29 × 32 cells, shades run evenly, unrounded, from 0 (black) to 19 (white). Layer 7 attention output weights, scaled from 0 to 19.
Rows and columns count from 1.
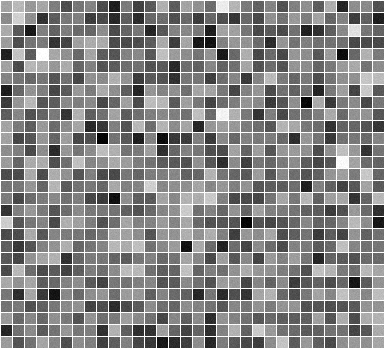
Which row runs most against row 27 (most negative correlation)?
18
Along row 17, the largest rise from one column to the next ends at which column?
11
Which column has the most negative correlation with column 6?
19
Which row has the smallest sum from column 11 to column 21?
29
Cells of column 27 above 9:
7
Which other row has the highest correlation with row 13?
14
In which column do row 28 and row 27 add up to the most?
32
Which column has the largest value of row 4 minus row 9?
26
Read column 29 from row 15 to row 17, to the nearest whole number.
12 5 12
